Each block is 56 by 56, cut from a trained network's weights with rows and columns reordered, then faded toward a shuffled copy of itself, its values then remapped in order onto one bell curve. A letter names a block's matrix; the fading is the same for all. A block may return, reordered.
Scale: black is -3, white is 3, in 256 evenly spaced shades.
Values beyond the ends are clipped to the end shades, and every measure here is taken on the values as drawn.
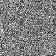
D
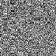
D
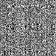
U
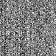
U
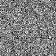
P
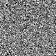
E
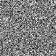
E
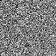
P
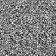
D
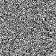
E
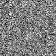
E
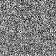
P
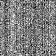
U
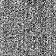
U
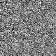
E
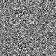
E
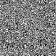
E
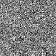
E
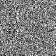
E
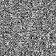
E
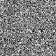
P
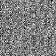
D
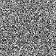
E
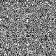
E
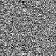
D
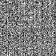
U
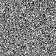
P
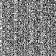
U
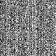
U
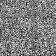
E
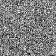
P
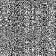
U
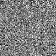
P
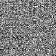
E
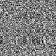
D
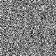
E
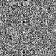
D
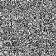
E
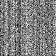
U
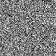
P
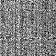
U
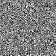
P
